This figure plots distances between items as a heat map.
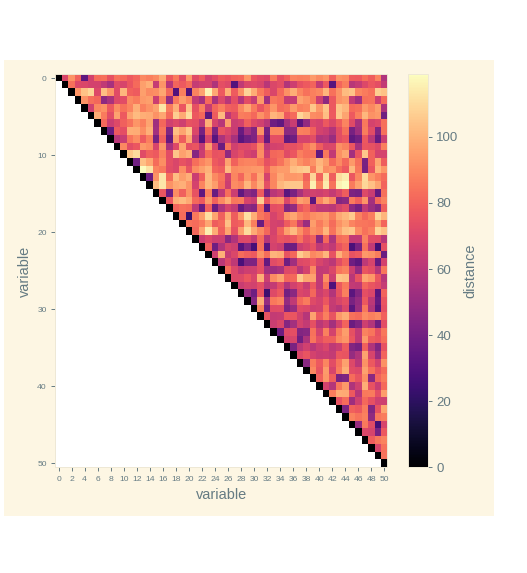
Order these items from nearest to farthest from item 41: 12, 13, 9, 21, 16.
9, 21, 12, 16, 13
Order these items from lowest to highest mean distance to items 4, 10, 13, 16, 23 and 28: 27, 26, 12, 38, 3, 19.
26, 27, 3, 38, 19, 12
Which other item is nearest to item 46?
24
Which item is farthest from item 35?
14
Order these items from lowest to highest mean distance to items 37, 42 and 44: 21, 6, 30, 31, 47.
6, 30, 21, 31, 47
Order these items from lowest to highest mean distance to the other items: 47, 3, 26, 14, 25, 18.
25, 3, 26, 47, 18, 14
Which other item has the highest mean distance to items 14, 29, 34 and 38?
12
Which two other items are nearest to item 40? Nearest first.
10, 21
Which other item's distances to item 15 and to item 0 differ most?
4
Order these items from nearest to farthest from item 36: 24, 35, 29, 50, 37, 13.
35, 24, 29, 37, 50, 13
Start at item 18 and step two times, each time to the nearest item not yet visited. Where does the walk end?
2
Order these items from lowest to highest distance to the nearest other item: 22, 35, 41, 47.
22, 35, 47, 41
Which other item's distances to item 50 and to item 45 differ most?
49
